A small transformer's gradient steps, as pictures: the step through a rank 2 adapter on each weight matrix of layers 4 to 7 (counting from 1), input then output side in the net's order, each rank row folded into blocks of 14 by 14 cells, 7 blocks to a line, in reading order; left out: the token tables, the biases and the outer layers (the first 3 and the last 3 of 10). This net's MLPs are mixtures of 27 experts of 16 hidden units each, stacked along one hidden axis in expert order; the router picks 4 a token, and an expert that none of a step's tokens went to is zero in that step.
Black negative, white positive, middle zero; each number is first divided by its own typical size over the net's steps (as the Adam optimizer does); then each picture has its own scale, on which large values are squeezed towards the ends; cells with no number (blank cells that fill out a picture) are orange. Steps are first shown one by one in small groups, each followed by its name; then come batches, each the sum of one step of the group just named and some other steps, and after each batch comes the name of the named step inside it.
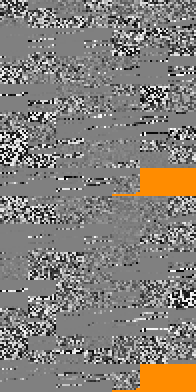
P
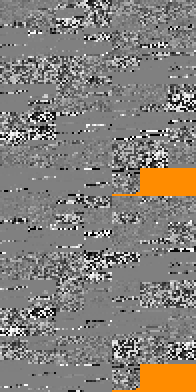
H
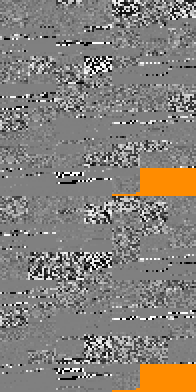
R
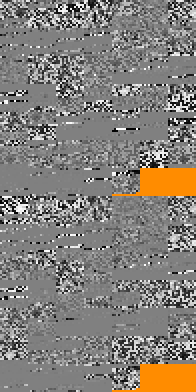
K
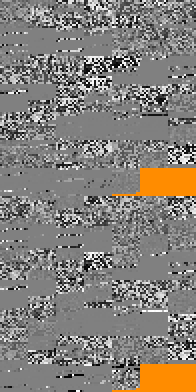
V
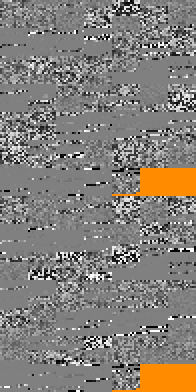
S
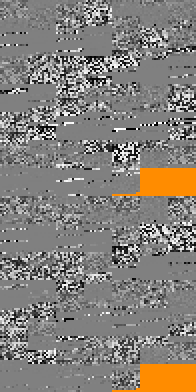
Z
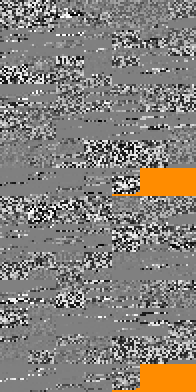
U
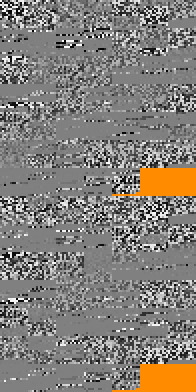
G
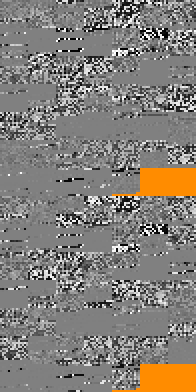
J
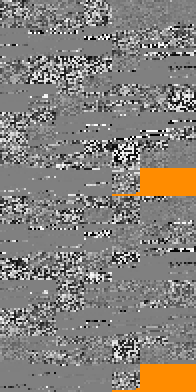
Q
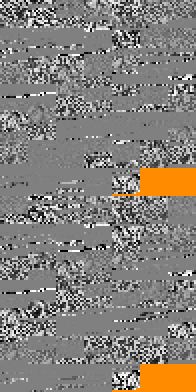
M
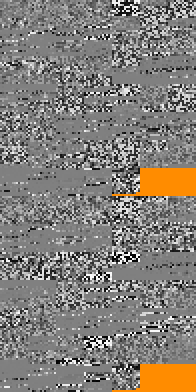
S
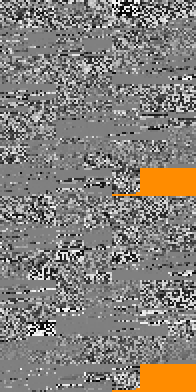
M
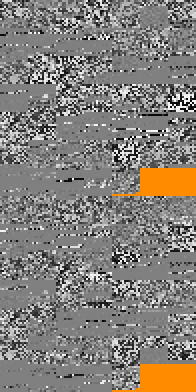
Q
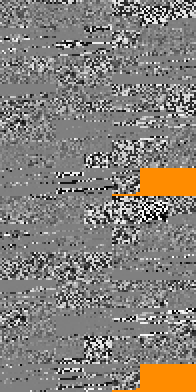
R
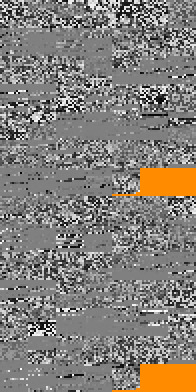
V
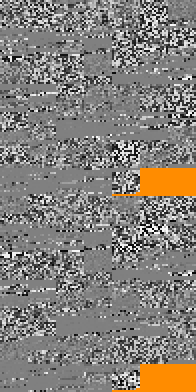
M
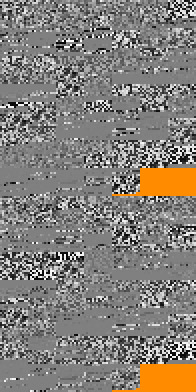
G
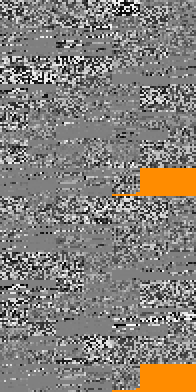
G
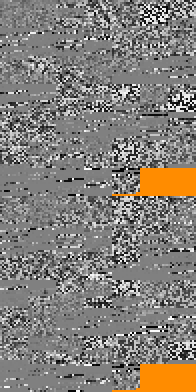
S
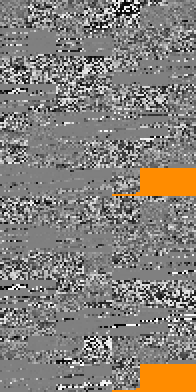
J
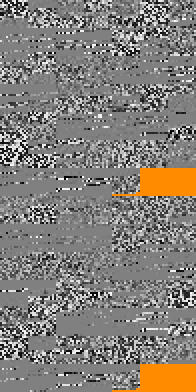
P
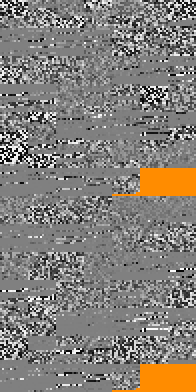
P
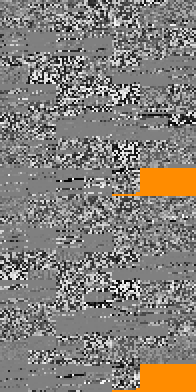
J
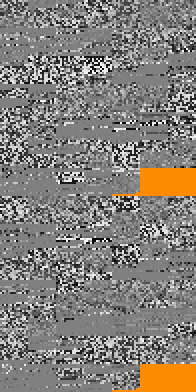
Z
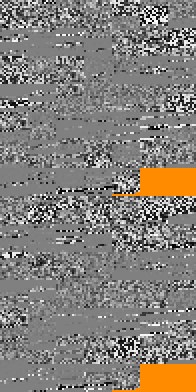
U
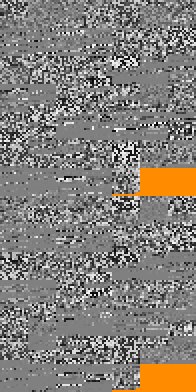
Z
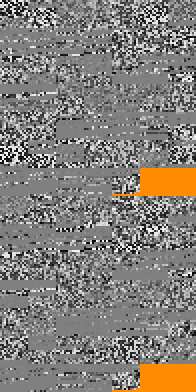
M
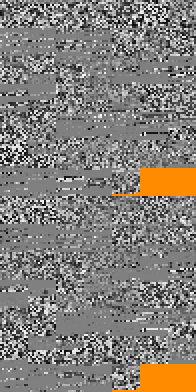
P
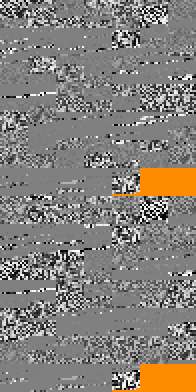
M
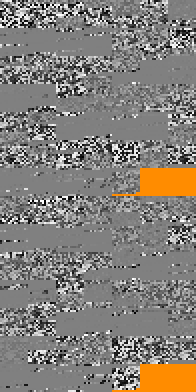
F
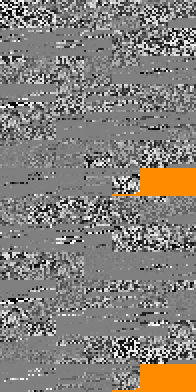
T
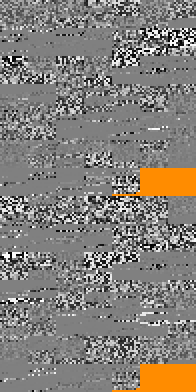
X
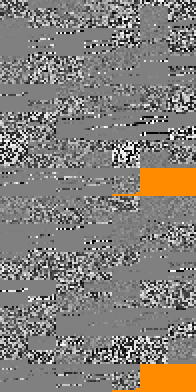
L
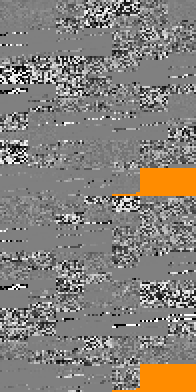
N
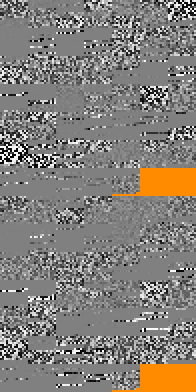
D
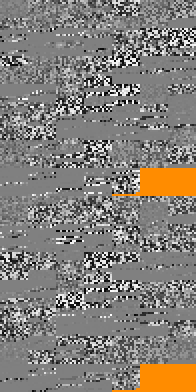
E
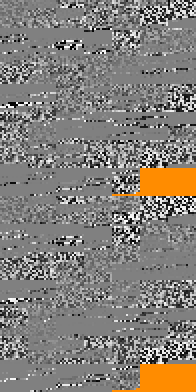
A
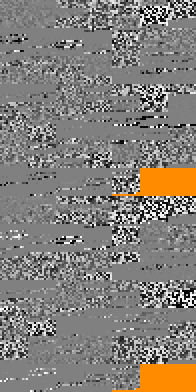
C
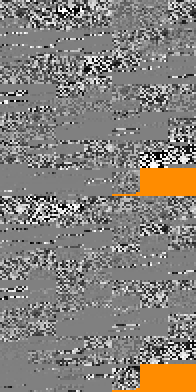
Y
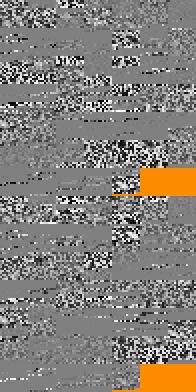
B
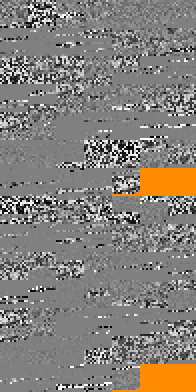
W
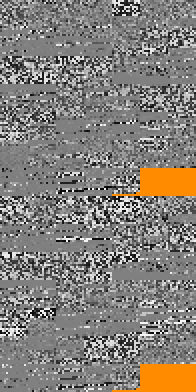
X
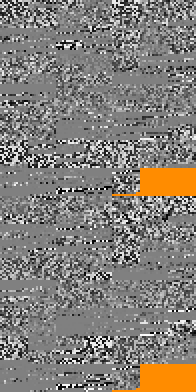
A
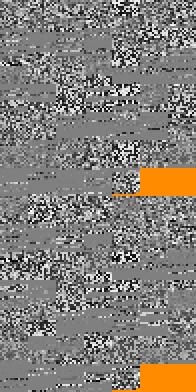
E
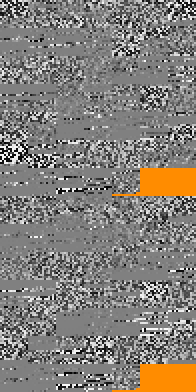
D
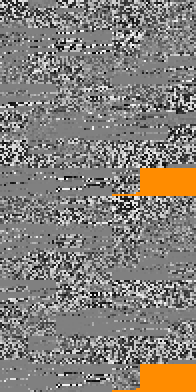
A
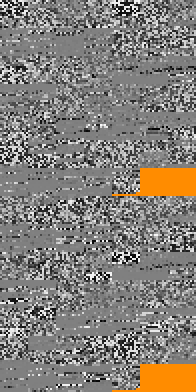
T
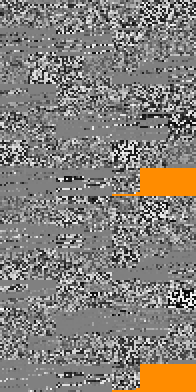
C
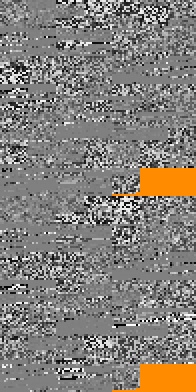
N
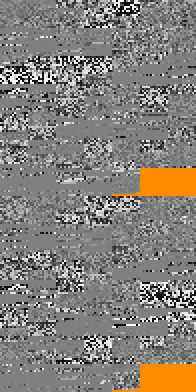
N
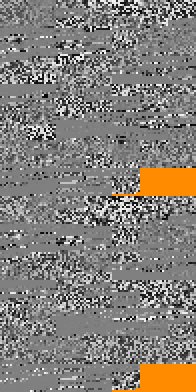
C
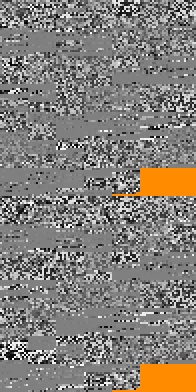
W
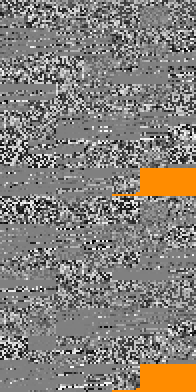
W
